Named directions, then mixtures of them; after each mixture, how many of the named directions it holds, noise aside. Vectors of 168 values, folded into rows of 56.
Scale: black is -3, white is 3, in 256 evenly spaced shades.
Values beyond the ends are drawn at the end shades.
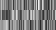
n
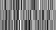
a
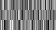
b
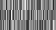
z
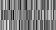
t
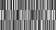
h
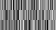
two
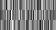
two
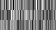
four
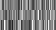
two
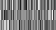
three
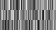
two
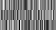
three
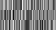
three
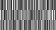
two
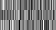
four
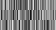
four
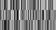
three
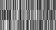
three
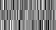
two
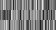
two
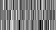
three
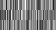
one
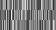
one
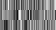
three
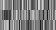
four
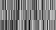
four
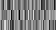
four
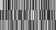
four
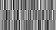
four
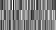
two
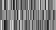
two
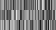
two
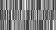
one
